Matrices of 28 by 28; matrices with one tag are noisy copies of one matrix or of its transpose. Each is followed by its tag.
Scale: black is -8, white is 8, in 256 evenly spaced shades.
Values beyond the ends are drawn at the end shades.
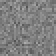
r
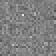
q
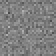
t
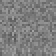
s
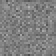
q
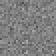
r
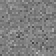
t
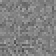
r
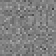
q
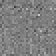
t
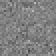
r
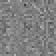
r
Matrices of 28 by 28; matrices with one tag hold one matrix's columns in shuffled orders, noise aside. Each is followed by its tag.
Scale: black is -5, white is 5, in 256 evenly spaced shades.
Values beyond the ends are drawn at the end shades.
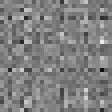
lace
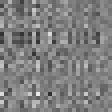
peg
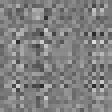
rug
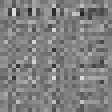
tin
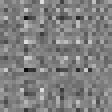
lace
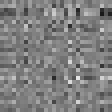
tin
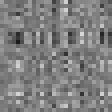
peg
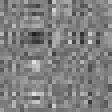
peg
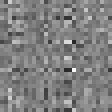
lace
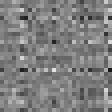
lace
